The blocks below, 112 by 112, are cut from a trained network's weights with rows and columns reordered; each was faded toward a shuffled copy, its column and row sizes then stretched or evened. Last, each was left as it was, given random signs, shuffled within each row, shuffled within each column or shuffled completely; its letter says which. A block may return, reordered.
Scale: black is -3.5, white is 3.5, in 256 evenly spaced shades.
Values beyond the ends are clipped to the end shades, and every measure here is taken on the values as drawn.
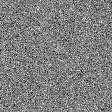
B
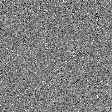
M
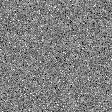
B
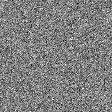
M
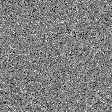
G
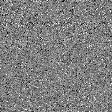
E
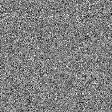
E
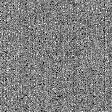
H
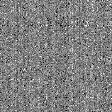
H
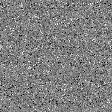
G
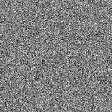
H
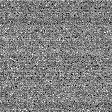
G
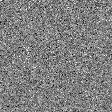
G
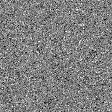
G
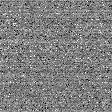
G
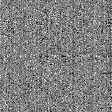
H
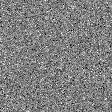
B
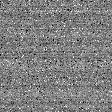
G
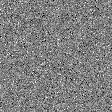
B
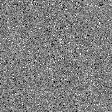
E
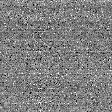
H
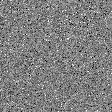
B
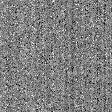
M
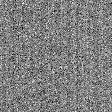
M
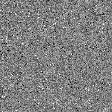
E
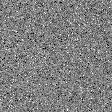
B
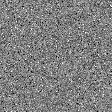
M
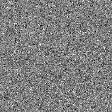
E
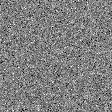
B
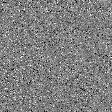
G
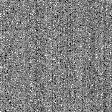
M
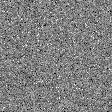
B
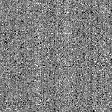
H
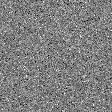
B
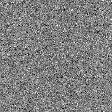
E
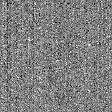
H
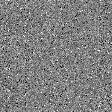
M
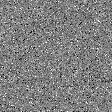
G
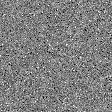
B
